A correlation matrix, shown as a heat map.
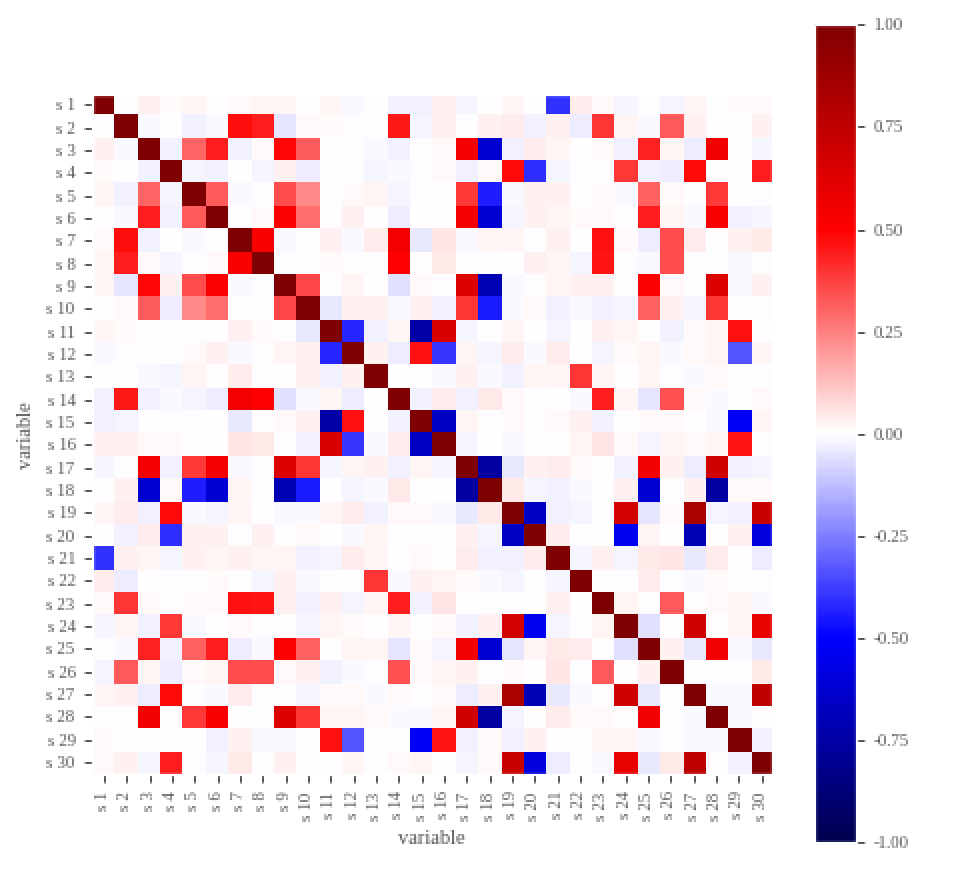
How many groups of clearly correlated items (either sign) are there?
6
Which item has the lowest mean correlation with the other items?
s 18
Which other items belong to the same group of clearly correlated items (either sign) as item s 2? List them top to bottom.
s 7, s 8, s 14, s 23, s 26
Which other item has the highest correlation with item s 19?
s 27
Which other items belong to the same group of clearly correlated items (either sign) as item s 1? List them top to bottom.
s 21
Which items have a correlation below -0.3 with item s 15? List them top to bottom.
s 11, s 16, s 29
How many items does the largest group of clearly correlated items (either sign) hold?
9
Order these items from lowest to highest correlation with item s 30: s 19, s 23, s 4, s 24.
s 23, s 4, s 24, s 19
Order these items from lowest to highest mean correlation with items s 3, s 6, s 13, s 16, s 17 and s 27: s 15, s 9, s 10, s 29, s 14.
s 15, s 14, s 29, s 10, s 9
